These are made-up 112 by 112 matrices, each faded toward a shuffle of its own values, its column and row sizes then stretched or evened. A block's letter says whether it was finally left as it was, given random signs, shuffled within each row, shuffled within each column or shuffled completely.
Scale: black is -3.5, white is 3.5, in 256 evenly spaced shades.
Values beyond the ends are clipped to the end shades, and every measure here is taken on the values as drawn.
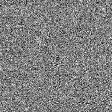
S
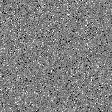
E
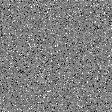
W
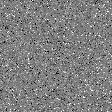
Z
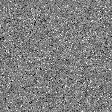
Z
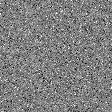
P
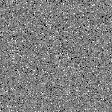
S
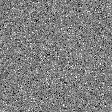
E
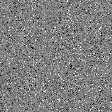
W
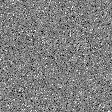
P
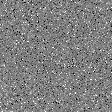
Z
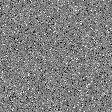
P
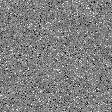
Z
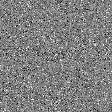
W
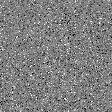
E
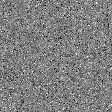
P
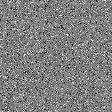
W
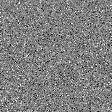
Z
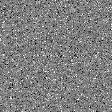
W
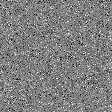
P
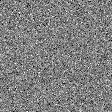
P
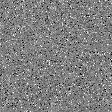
Z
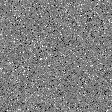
P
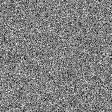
E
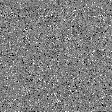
W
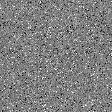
W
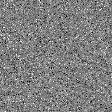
W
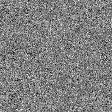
E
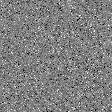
E
